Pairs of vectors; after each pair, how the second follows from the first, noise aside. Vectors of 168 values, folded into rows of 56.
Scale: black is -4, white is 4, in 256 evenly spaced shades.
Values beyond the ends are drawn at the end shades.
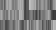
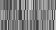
sign-scrambled.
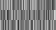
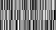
negated, scaled up.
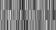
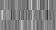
reversed, negated, partly zeroed.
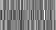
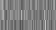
wrapped around, shrunk.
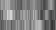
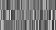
sign-scrambled.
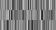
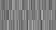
negated, shrunk.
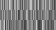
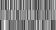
sign-scrambled.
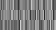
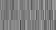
negated, shrunk.
